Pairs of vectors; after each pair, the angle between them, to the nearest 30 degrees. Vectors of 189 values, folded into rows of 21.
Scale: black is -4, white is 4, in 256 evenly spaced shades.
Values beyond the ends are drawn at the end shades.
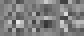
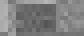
60 degrees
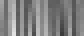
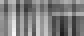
30 degrees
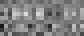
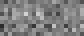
30 degrees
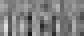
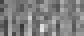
150 degrees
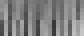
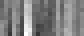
90 degrees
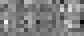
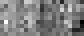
30 degrees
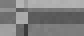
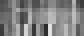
120 degrees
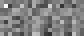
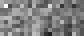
30 degrees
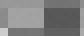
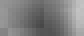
90 degrees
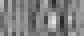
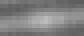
90 degrees
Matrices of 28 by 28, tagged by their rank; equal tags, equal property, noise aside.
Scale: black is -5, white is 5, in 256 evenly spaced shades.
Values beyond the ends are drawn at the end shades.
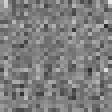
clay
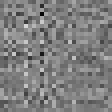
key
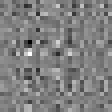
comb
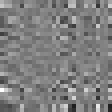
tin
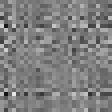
tin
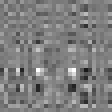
tin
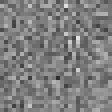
clay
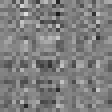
comb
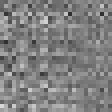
comb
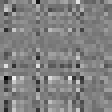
tin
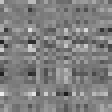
tin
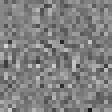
clay
